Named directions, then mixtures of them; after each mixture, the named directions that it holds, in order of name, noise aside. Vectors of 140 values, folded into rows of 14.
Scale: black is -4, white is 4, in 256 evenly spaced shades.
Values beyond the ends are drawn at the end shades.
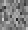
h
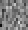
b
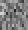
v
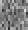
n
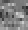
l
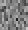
h, n.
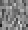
b.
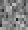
b, h, l.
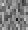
h, n, v.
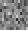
h.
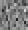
b, h, n.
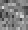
l.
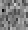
b, n.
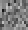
b, n.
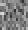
h, n, v.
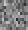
h.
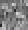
b, l, v.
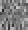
n, v.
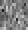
b, h, l.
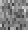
b, l, n.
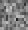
b, h, l.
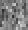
b, l.
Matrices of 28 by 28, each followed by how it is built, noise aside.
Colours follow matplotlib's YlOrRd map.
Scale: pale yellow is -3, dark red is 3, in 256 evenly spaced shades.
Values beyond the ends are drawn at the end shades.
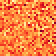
upper triangular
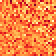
upper triangular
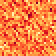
Toeplitz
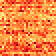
blocks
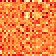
low rank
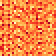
repeating rows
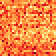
blocks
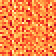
repeating rows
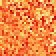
upper triangular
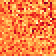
upper triangular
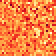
upper triangular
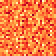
repeating rows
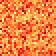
repeating rows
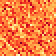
Toeplitz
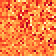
upper triangular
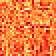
low rank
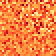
upper triangular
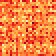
blocks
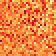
upper triangular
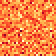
low rank
